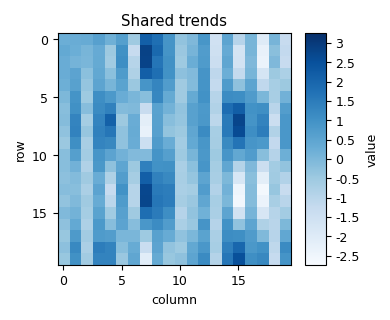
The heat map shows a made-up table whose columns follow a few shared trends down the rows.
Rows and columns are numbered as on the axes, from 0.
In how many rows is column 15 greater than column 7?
9
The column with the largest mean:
8
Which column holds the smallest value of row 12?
17
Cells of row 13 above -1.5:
18
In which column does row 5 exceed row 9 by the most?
7
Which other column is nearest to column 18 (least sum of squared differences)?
2
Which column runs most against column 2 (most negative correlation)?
13
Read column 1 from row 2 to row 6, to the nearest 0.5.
0 0.5 0.5 1 1
